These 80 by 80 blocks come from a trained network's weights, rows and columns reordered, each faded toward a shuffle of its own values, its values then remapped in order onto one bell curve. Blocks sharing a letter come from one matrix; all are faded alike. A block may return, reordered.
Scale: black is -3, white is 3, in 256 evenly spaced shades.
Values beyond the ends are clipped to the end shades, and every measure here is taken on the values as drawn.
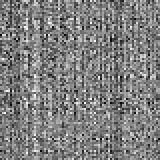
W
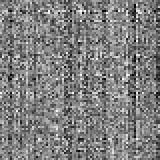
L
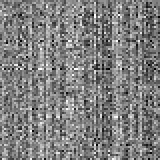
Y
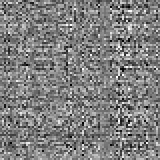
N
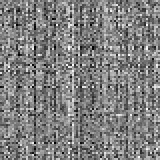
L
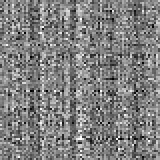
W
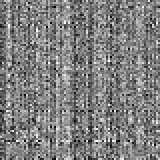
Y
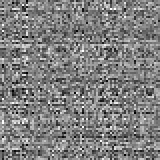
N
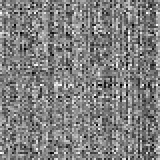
W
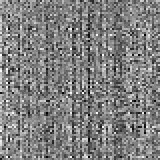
L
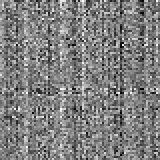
L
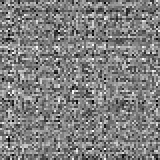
N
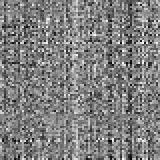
L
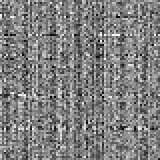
Y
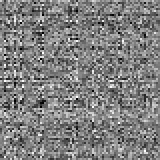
N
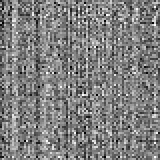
Y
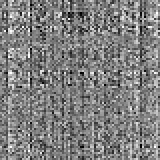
L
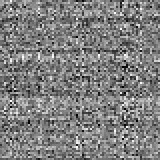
N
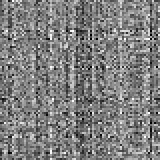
L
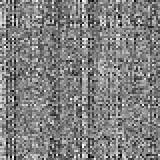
L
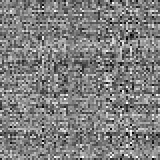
N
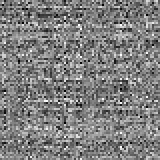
N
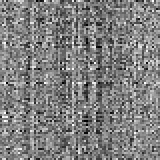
L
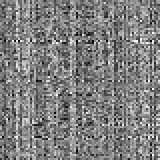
W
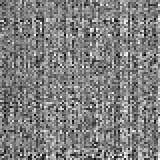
W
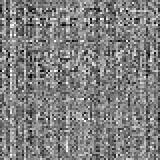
W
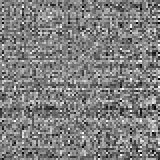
N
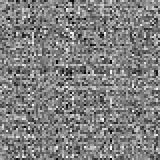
N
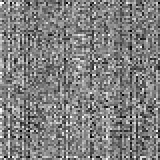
L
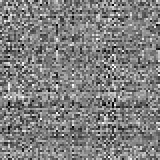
N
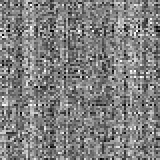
W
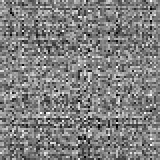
N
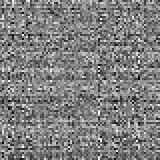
N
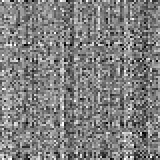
W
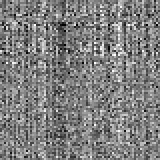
W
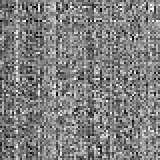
W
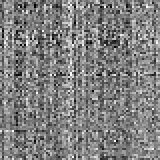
W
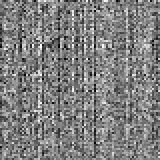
L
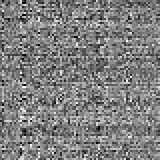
N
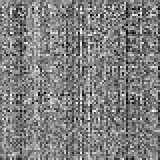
L
